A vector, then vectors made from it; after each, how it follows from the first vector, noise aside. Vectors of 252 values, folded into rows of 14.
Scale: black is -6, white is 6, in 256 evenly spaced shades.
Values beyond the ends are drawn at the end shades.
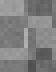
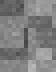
negated.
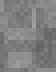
wrapped around, shrunk.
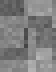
negated.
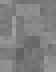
wrapped around, shrunk.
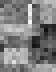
wrapped around, scaled up.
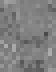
wrapped around, negated, partly zeroed.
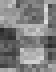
wrapped around, scaled up.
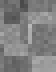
reversed.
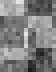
scaled up.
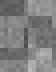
negated.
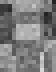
wrapped around, scaled up.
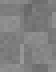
wrapped around, shrunk.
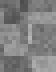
reversed.
